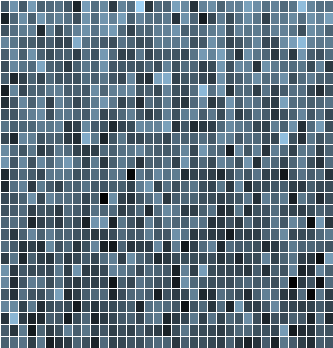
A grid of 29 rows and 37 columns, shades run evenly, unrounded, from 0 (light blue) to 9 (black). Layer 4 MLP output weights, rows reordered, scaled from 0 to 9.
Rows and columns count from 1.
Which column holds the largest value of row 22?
36
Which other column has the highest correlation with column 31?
27
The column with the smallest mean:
32
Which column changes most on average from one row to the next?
23
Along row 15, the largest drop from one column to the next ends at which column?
16
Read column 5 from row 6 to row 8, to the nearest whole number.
2 6 5
